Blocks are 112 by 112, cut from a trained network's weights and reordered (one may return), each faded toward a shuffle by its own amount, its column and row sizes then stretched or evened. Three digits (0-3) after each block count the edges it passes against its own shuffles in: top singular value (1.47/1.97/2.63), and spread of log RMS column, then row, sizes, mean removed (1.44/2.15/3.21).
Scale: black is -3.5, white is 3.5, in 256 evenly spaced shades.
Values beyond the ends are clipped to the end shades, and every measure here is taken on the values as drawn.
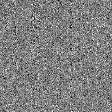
0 2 1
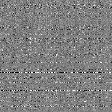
1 1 3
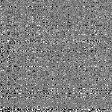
1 2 3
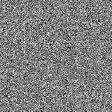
0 1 1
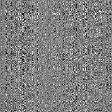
2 3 2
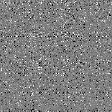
1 2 2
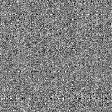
1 0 2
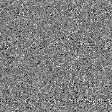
0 1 2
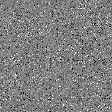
0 1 1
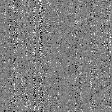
1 3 0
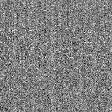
1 0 1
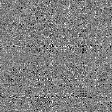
1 2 2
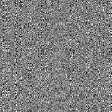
2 3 0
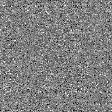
1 1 1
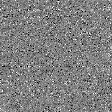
1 1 1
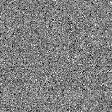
1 1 0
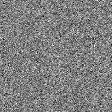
1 0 0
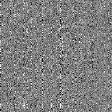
2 3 0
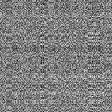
3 2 0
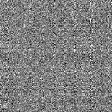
2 2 0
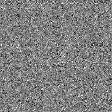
1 1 1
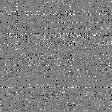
0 1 3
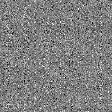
1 2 0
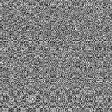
3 0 2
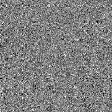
1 1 1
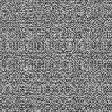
3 1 0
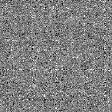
1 2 1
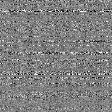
1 0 3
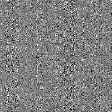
1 3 1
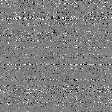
1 1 3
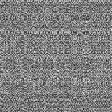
3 0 1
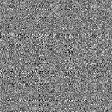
2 1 2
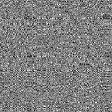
3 1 2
